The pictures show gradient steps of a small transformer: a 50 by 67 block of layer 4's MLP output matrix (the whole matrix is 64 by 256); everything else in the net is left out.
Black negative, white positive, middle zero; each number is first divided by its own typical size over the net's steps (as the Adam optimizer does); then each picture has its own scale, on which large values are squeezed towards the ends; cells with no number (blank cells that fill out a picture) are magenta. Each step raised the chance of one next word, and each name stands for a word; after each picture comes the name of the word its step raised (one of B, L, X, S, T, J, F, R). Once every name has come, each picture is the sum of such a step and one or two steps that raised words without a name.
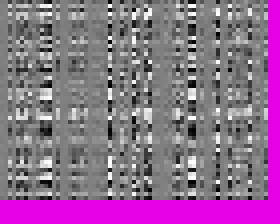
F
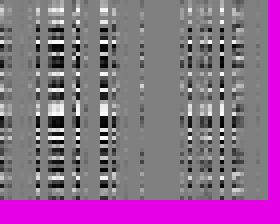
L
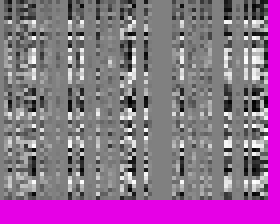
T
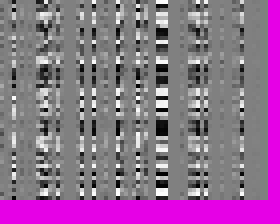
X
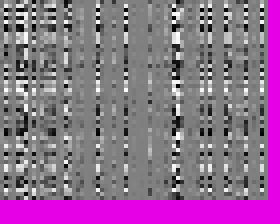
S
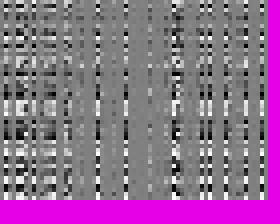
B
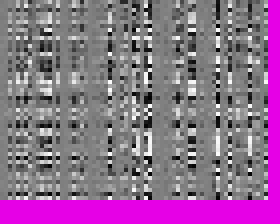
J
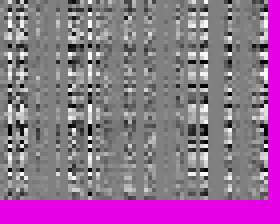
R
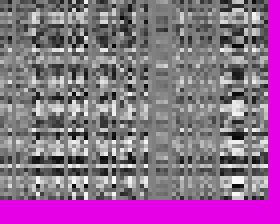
B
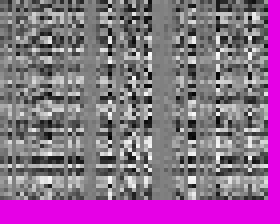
B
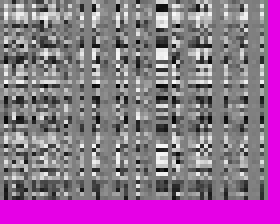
R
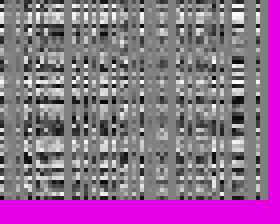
F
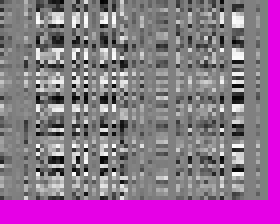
R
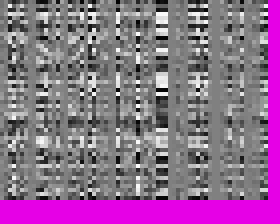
S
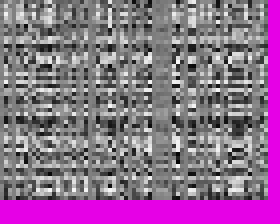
X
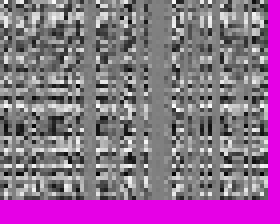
X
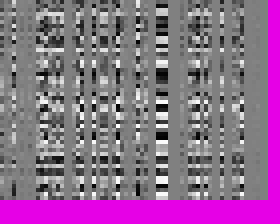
B
